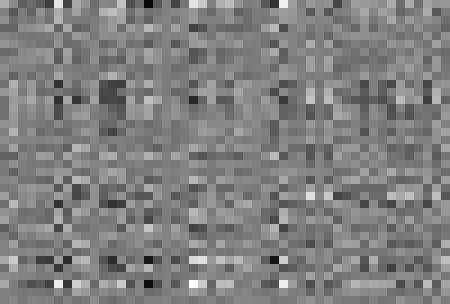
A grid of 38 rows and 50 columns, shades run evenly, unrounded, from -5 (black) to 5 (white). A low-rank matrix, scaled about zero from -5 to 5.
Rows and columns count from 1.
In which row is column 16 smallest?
25
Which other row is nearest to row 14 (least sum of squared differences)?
15
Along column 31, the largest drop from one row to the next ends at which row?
33
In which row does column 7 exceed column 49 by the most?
36
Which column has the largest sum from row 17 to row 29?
2
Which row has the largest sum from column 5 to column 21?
20
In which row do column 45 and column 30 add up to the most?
13
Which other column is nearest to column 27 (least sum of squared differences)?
24
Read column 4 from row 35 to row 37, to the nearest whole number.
0 -2 0
